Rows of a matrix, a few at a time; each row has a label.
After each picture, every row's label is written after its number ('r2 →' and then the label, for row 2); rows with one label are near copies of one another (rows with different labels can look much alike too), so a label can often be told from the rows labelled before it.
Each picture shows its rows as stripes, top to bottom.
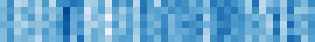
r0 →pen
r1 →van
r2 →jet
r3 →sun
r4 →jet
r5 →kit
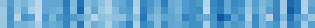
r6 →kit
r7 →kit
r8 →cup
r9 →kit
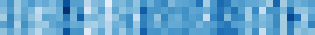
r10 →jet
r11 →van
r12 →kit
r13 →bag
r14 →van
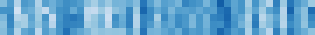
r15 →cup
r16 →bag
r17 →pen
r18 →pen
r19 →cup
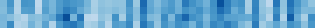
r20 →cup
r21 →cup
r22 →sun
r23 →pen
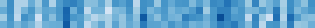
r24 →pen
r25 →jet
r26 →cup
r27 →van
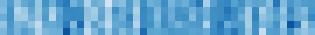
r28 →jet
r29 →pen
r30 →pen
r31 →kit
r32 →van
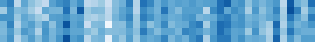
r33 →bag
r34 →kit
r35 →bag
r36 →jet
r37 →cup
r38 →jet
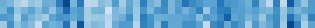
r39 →sun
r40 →jet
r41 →bag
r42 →kit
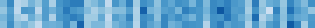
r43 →pen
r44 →cup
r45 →pen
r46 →kit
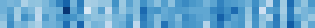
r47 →sun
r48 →van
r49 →cup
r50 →kit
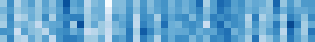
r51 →jet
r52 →jet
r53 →pen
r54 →kit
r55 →bag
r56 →pen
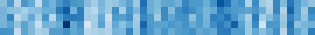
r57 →cup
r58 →sun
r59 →pen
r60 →van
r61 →bag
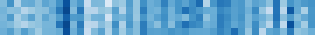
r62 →jet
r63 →sun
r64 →jet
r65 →sun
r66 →van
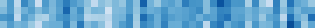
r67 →cup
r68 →jet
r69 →bag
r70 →kit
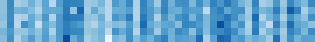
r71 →pen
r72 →kit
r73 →pen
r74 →cup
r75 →pen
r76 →jet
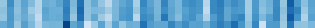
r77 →kit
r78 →kit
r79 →kit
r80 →van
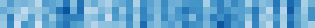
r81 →kit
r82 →sun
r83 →pen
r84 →cup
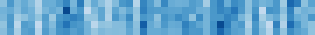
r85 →kit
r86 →van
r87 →pen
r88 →cup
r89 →cup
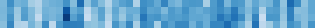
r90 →kit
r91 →van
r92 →van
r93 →pen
